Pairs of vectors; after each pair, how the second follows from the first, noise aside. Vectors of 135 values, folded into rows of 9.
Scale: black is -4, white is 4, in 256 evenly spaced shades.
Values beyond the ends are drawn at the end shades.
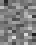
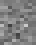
wrapped around, shrunk.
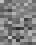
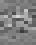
reversed, negated, partly zeroed.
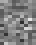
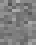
wrapped around, shrunk.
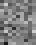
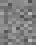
reversed, shrunk.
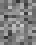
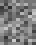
wrapped around, negated.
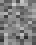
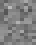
wrapped around, shrunk.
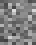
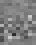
partly zeroed.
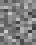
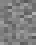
wrapped around, shrunk.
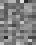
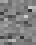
wrapped around, negated, partly zeroed.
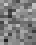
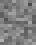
reversed, shrunk.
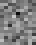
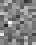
wrapped around, negated.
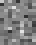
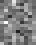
wrapped around.
